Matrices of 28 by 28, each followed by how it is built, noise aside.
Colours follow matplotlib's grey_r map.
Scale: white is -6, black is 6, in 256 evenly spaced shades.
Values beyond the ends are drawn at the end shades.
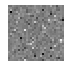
sparse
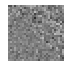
upper triangular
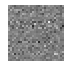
uneven rows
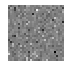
sparse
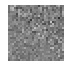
upper triangular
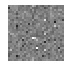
sparse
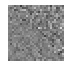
upper triangular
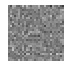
low rank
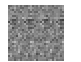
repeating columns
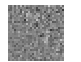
upper triangular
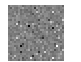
sparse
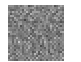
repeating columns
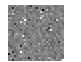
sparse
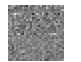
uneven rows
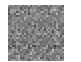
repeating columns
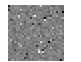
sparse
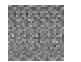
repeating columns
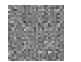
low rank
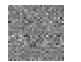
uneven rows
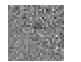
upper triangular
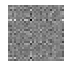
low rank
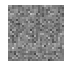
repeating columns
